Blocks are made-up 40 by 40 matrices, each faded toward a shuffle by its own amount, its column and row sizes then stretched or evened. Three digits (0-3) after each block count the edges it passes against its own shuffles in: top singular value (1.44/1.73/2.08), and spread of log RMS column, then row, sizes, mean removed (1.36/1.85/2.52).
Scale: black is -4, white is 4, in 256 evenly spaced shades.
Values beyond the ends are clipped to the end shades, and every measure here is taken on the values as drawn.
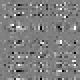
3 2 3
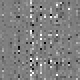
0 3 1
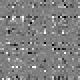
1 2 3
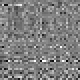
3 0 3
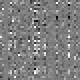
2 3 1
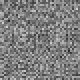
2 0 0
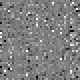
0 2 0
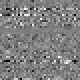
2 0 3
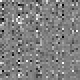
2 3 1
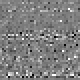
2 0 3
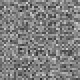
2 0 1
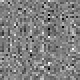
2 2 0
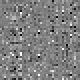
1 2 0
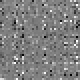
1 3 2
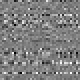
3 1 3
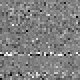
1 0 2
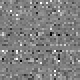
0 1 3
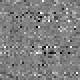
1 0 2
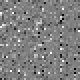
0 2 0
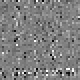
1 2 2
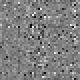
0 2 1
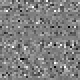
0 0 3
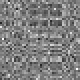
3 0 1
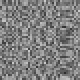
3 0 1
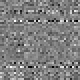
3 0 3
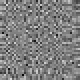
3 1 0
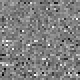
0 0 2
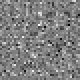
1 0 1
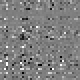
0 2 3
